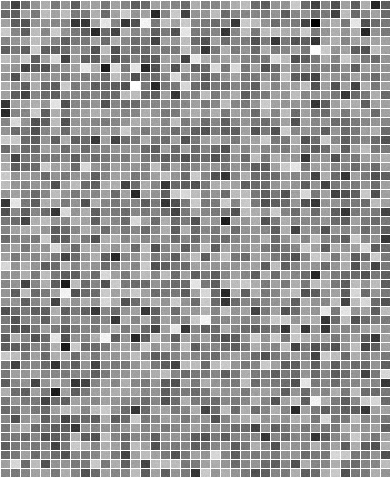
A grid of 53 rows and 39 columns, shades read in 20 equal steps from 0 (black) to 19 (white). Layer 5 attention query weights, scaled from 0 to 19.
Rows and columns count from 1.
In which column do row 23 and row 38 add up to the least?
1
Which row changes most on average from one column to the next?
8
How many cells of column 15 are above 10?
21
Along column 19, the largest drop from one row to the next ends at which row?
7
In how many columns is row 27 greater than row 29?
18
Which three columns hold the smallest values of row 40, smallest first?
32, 27, 16
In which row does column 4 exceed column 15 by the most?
52
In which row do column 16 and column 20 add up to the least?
10
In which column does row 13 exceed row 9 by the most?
31
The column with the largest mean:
11
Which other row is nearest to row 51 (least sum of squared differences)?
48
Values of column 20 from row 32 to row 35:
17 12 8 11
